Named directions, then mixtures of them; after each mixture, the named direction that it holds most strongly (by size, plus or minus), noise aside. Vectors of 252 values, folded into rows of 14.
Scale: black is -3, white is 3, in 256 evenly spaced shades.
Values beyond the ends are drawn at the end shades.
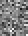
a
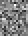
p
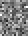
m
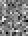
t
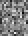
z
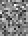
p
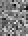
p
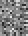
a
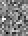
t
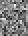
p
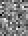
p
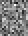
p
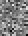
a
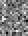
t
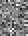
a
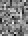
z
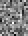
z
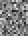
p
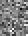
a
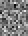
p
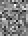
p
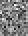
p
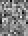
z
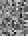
a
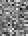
a
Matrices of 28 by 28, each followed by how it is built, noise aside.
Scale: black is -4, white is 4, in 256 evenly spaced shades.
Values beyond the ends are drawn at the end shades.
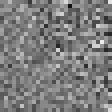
upper triangular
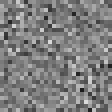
block diagonal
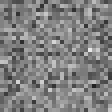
blocks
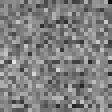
blocks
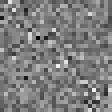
block diagonal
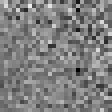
upper triangular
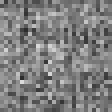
blocks
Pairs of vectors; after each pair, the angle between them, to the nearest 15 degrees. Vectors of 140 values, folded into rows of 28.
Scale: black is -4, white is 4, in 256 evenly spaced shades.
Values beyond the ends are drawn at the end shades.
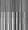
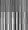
15 degrees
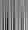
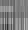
30 degrees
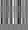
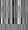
165 degrees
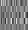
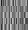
135 degrees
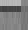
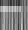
135 degrees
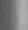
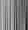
135 degrees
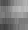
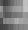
45 degrees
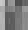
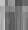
15 degrees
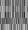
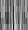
60 degrees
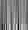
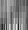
30 degrees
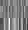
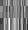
15 degrees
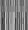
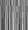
45 degrees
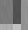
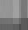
135 degrees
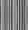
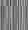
150 degrees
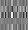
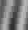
90 degrees
